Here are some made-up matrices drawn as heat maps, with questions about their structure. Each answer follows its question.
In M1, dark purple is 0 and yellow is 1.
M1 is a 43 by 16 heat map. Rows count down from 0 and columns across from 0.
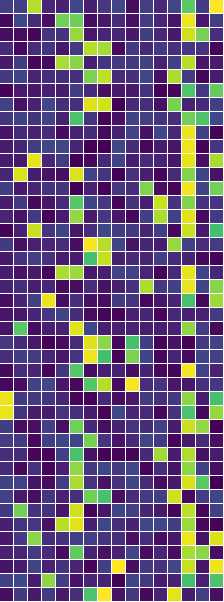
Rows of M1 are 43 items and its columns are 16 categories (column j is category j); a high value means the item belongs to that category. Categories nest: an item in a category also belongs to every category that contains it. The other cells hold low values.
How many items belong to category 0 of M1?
2
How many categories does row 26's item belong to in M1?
2
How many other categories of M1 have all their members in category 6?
3
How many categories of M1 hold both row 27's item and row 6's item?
0
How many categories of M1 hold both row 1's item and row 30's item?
2
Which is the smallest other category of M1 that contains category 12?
7
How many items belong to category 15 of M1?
12
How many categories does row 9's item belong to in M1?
1
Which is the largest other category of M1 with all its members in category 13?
5
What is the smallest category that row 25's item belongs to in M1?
9
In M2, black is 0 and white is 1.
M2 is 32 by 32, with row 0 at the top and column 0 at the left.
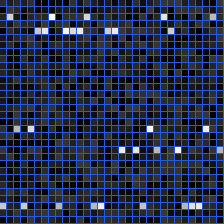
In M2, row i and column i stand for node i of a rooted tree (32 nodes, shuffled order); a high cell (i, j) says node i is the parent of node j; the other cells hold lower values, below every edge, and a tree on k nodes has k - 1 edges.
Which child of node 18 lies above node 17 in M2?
21
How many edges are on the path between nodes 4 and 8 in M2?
3
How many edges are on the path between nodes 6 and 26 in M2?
4
